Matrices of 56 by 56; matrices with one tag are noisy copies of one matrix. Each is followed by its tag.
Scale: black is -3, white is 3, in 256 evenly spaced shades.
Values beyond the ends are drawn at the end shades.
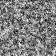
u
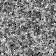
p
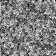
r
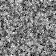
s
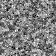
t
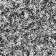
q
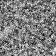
u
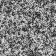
p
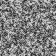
s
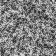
r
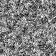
t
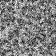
u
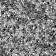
r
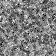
q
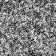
p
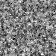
s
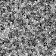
u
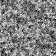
r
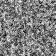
s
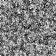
q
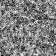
r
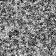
u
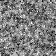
r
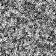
r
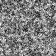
p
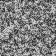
u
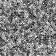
q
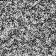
u
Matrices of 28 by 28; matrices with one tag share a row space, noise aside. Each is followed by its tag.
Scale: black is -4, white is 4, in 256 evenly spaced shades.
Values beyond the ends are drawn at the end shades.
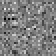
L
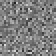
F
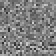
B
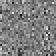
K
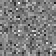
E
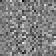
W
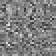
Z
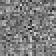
Z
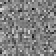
K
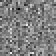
E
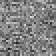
Z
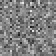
E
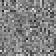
B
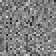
E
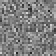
F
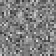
B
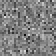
L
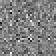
E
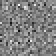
E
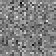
W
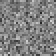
B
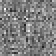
L
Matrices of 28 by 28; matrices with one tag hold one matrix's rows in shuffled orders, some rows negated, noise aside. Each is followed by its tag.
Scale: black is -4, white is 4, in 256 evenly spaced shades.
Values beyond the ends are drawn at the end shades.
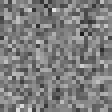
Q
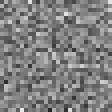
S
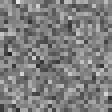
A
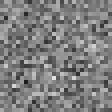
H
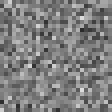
Q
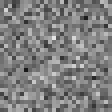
H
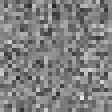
Q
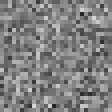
Q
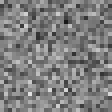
S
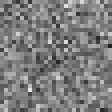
S
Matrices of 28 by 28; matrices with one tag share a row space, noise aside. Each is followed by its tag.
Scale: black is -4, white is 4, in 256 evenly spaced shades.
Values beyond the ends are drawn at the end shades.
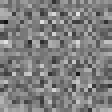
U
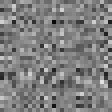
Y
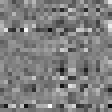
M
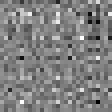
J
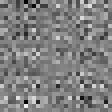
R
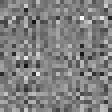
R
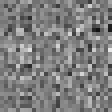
J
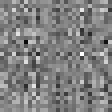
R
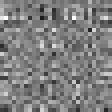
U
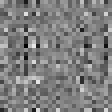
R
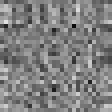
U
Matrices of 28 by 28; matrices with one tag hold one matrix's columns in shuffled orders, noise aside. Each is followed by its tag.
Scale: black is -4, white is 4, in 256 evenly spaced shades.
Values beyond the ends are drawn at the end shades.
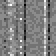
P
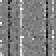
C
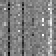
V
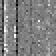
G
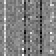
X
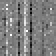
V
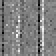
G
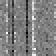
X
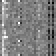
C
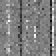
G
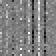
X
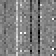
X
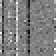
X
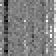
G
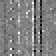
X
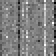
C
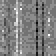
V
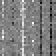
C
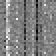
P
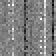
P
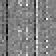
P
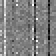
P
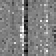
G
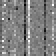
P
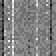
P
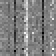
X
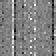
P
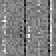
G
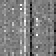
V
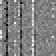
C
